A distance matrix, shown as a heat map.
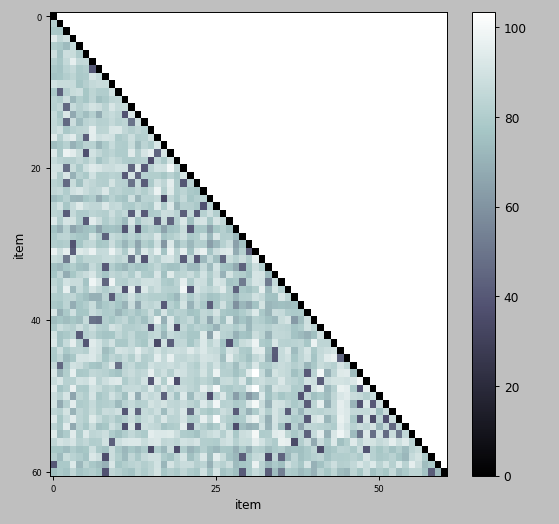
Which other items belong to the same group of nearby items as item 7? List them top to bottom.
6, 40
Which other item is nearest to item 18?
5
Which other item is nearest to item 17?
24
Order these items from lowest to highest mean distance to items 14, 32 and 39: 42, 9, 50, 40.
42, 40, 9, 50
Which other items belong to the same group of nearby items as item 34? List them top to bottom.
44, 45
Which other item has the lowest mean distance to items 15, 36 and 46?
57
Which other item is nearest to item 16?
43
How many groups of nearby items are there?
15
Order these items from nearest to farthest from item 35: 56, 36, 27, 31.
27, 36, 31, 56
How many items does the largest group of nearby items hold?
7
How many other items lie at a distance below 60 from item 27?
4
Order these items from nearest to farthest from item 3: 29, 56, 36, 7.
36, 29, 7, 56
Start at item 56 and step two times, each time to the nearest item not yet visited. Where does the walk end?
9
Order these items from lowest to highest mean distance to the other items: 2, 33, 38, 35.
33, 38, 2, 35
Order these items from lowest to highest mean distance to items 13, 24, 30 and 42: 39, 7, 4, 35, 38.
38, 4, 7, 39, 35
